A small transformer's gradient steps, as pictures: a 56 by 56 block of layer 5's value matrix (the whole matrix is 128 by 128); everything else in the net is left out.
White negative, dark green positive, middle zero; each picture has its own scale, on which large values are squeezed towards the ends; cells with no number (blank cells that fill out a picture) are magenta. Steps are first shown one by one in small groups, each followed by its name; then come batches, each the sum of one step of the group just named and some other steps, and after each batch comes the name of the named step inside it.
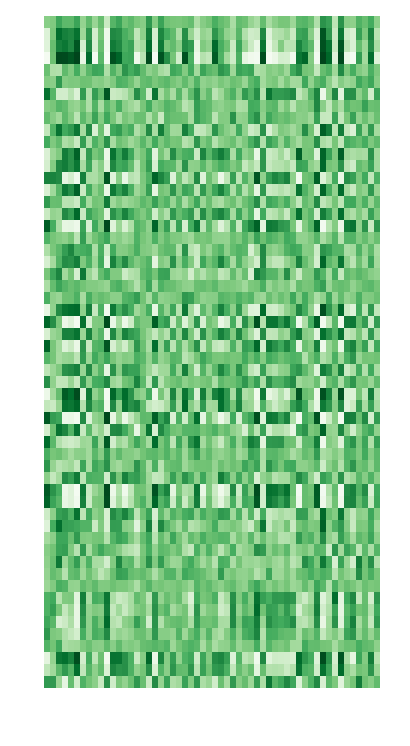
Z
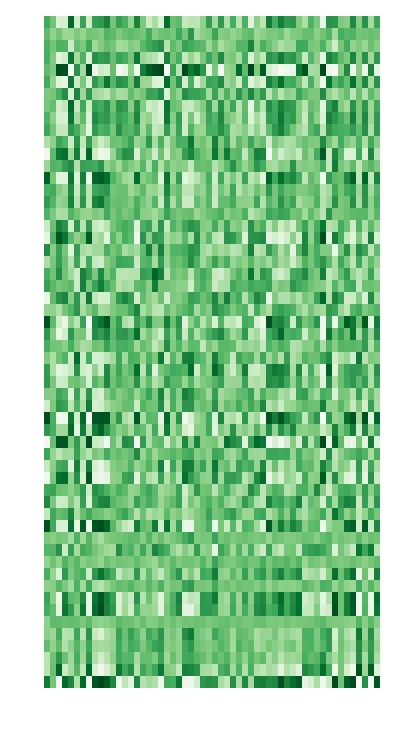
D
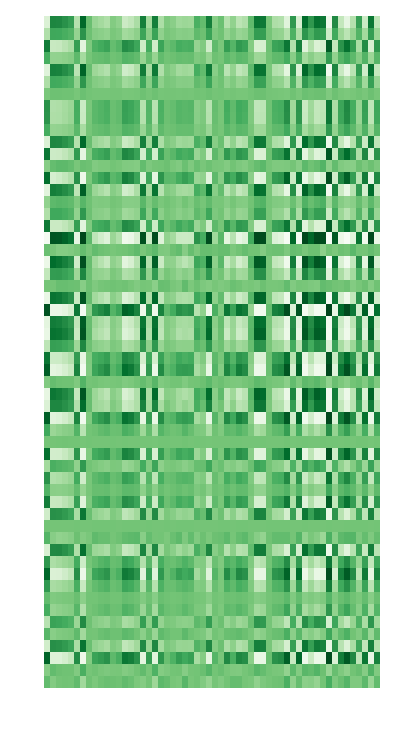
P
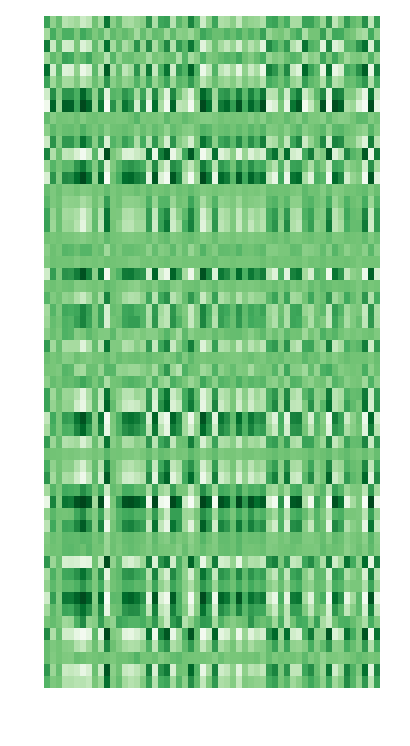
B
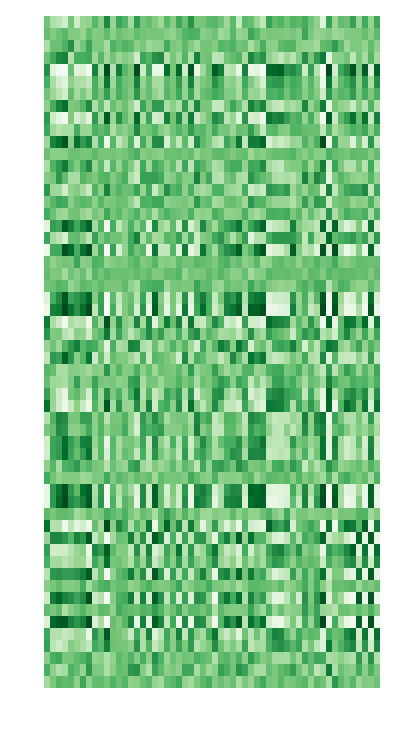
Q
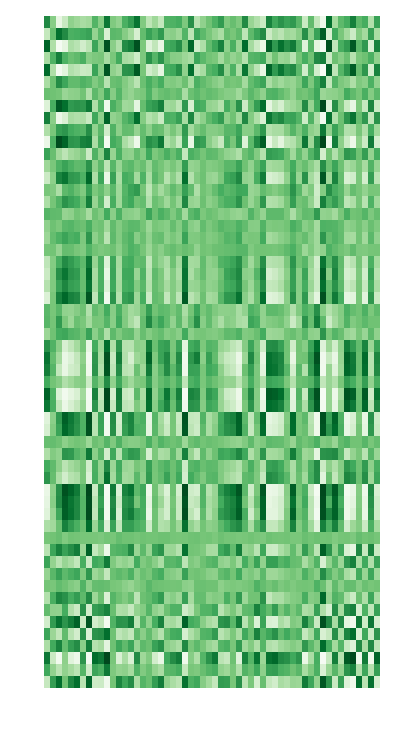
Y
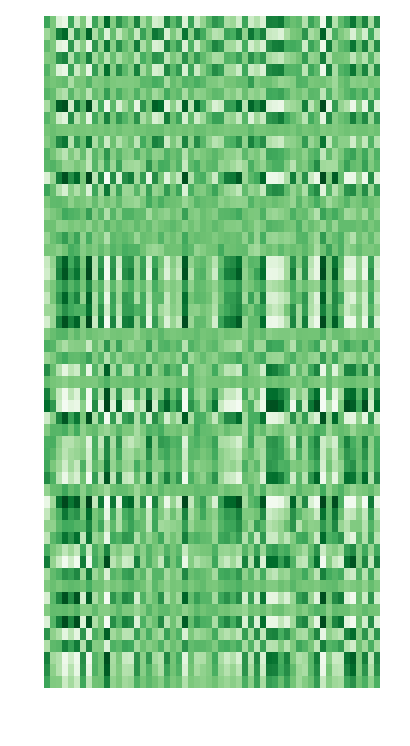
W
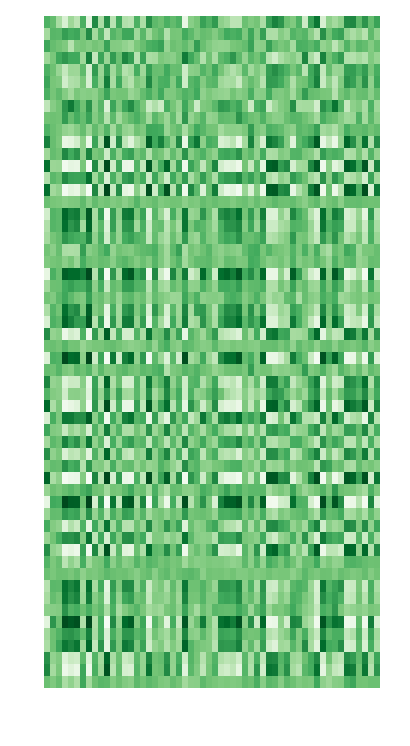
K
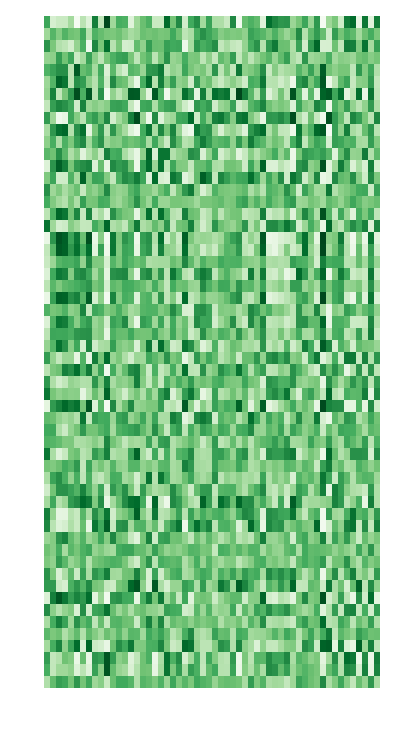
B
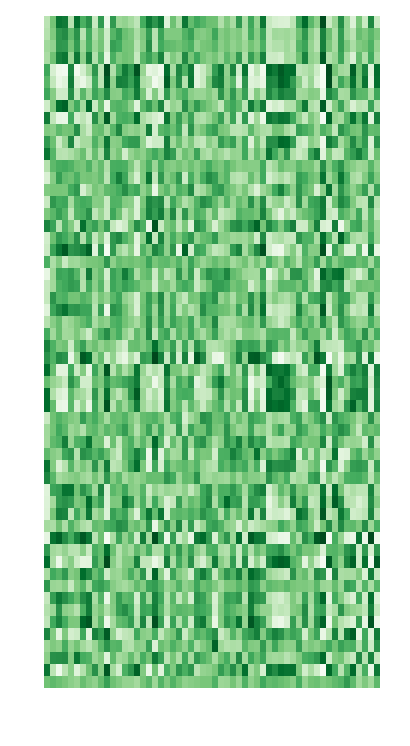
Q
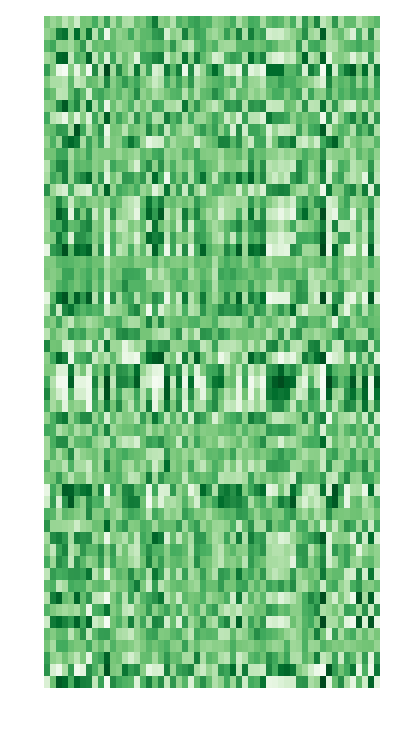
Q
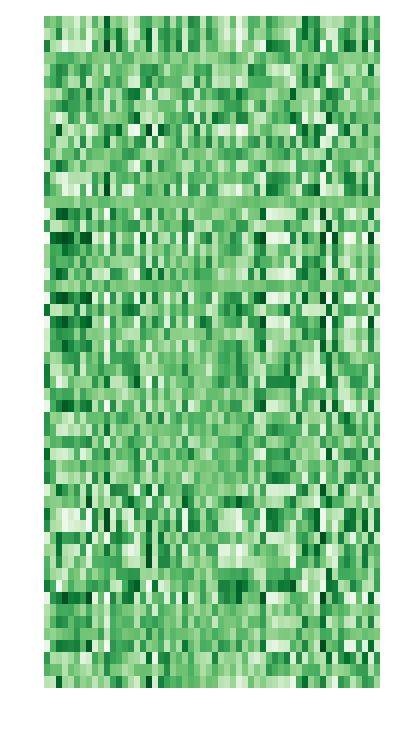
P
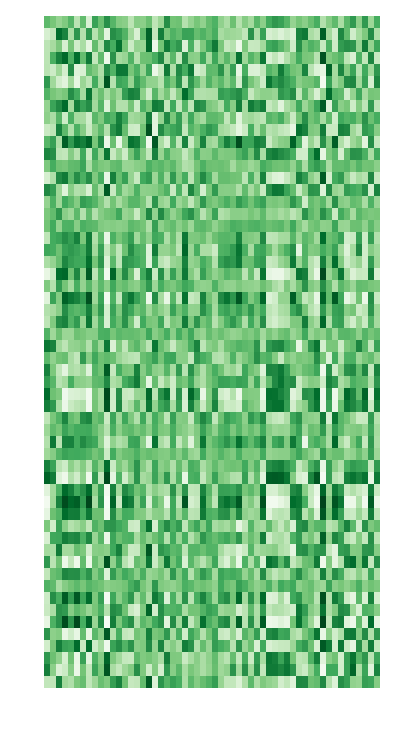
W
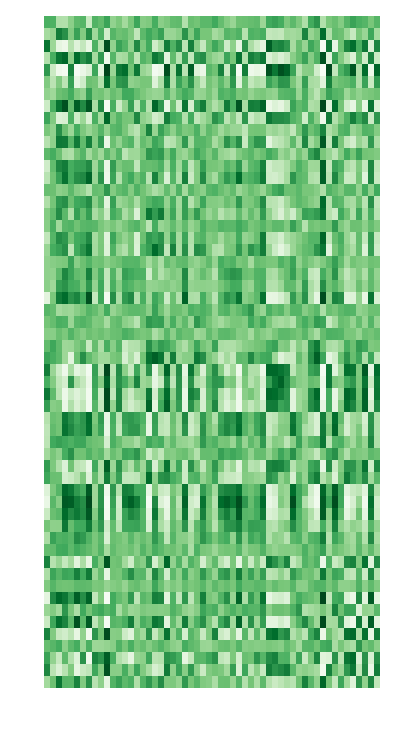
Y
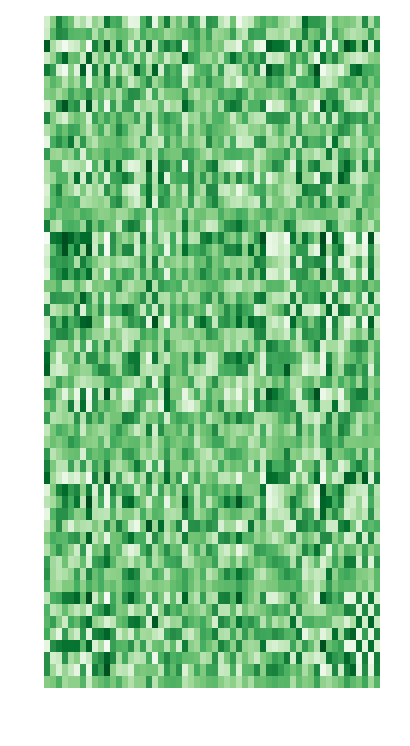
P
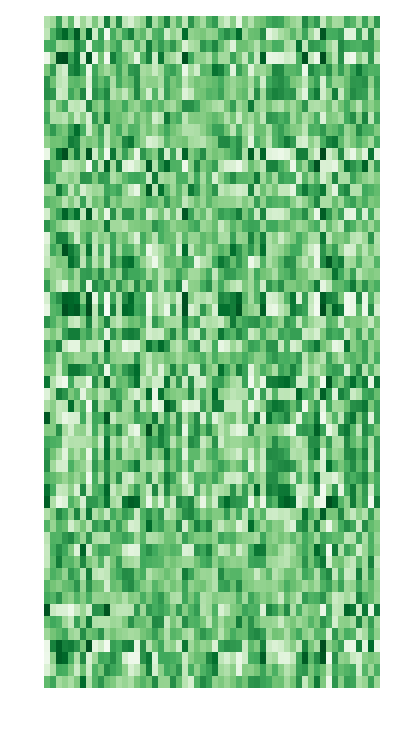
Z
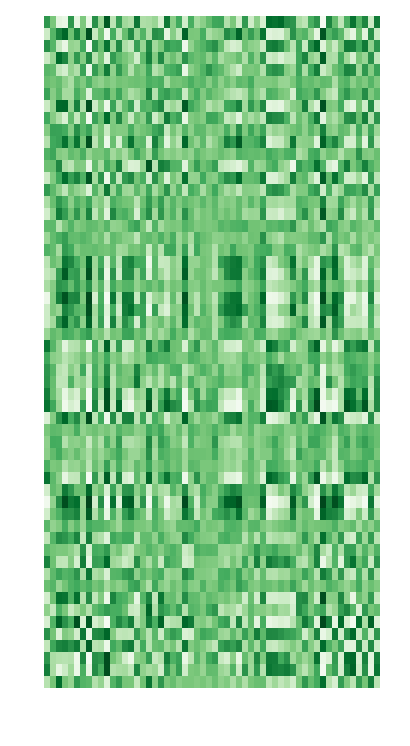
W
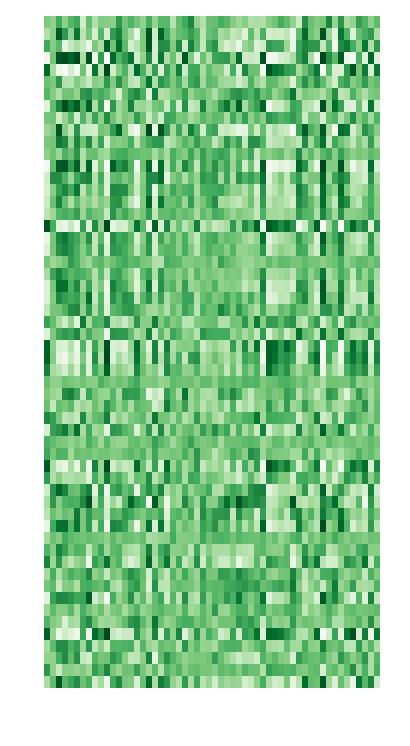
Z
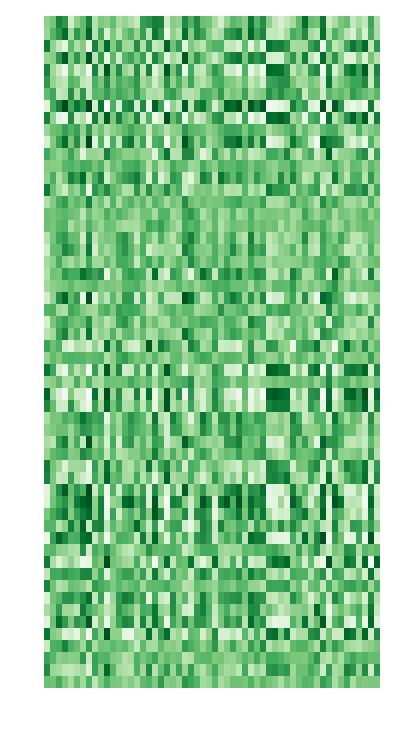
B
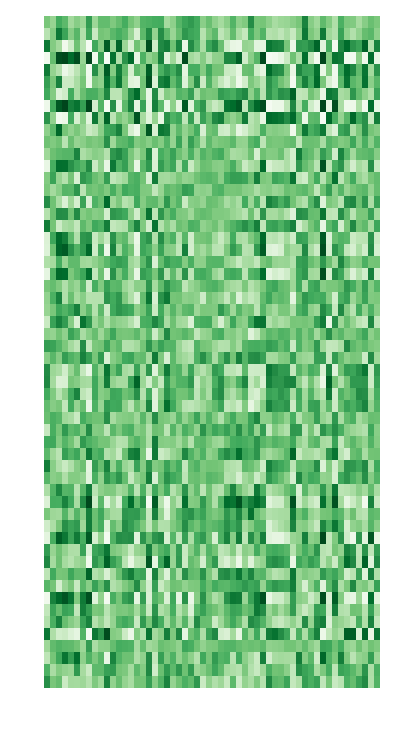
Z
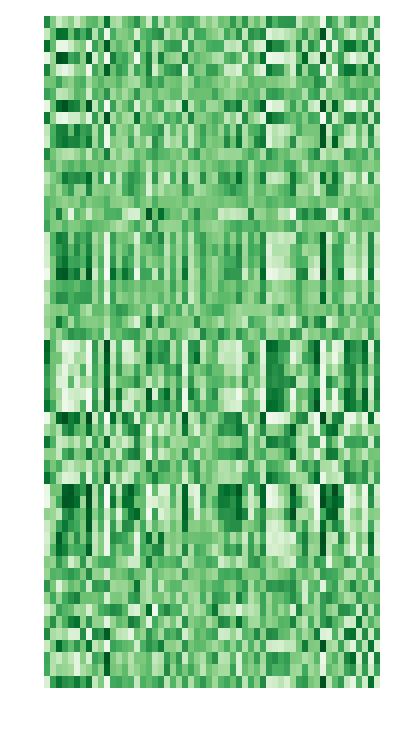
Y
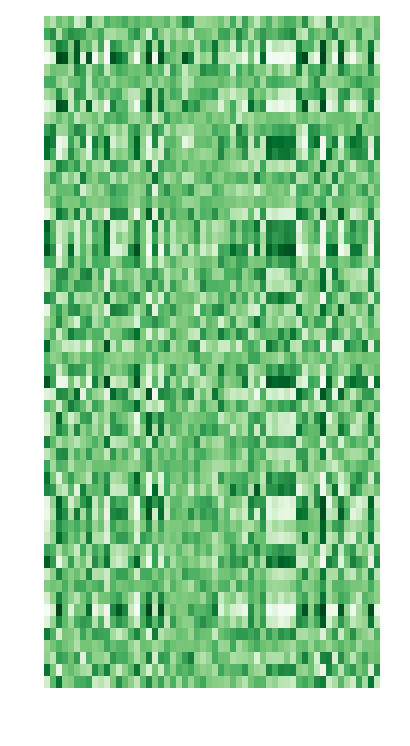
Z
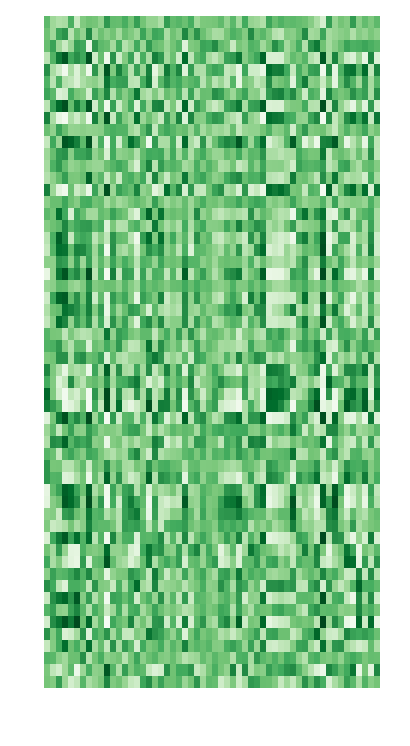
W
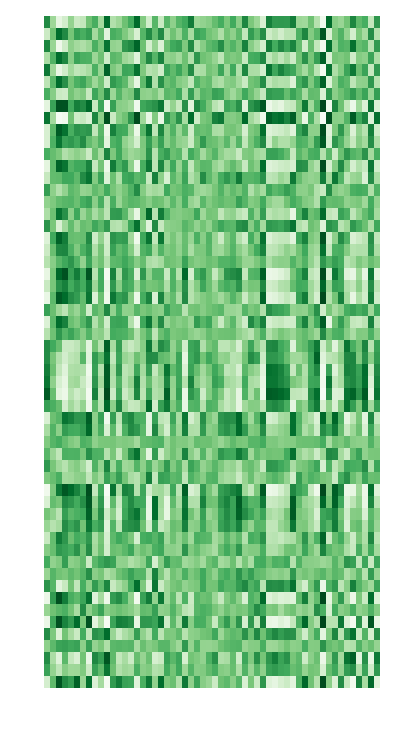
Y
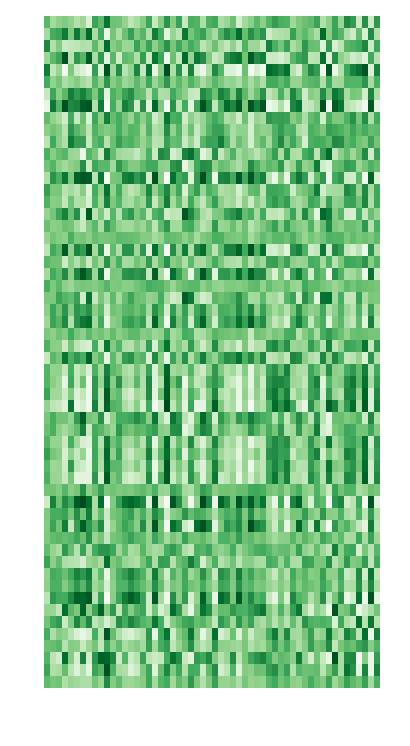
B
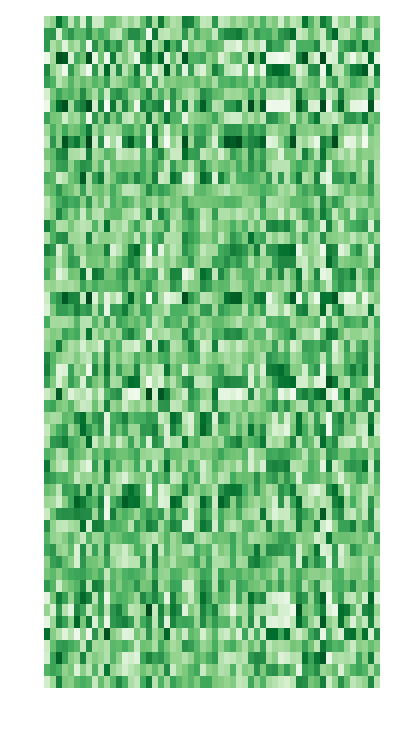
B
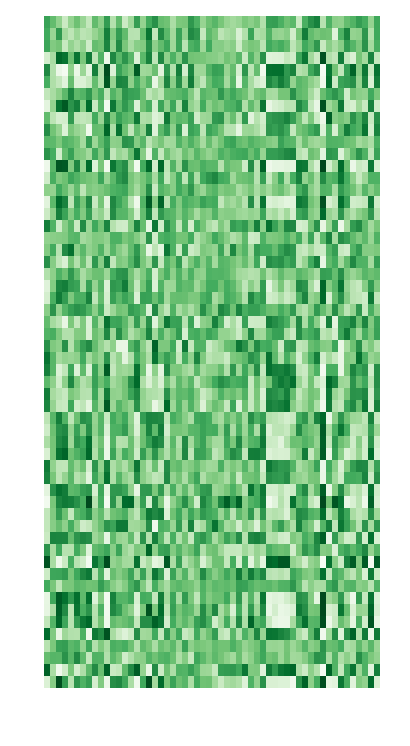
Q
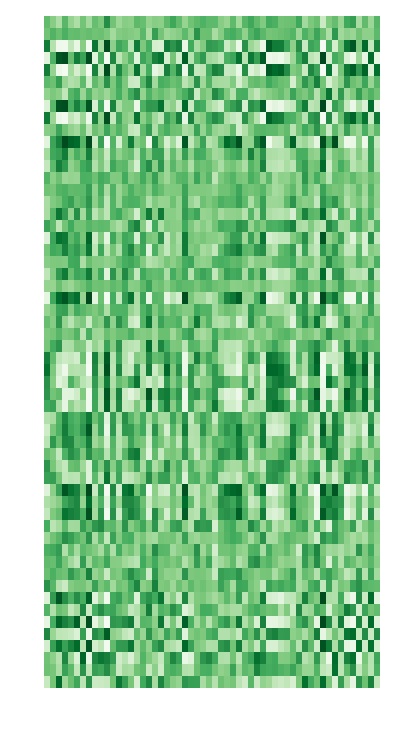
Y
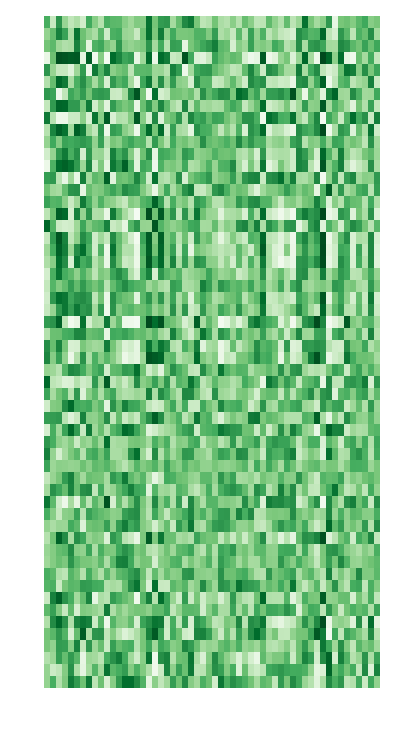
Z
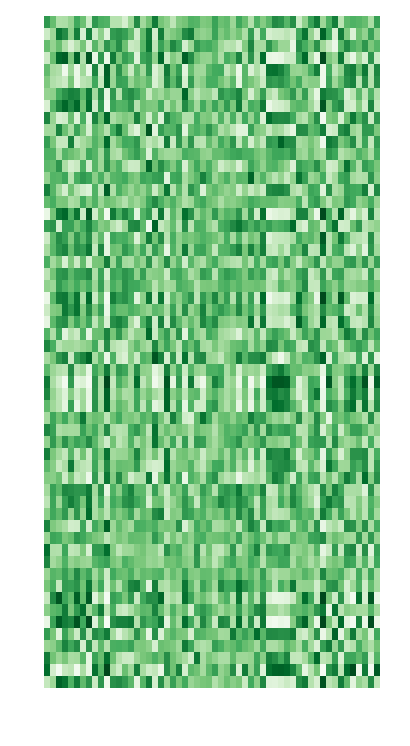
K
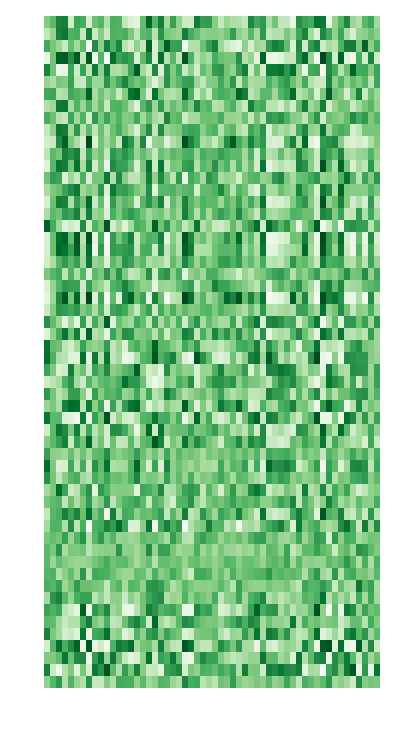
Z
